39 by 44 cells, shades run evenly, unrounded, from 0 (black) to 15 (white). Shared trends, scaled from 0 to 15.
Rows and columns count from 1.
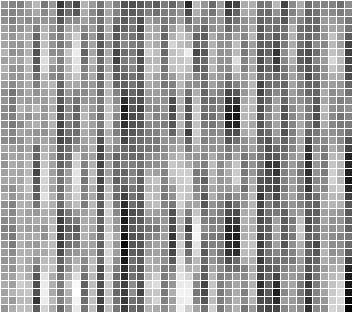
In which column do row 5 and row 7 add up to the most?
10
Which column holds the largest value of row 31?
25
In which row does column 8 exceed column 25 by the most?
7
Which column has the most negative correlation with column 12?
44
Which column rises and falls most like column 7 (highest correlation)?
14
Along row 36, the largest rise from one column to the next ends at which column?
6
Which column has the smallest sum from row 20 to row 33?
16
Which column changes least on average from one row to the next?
28
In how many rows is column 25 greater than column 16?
34
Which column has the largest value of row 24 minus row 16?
30
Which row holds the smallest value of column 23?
1
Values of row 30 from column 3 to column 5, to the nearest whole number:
10 10 10
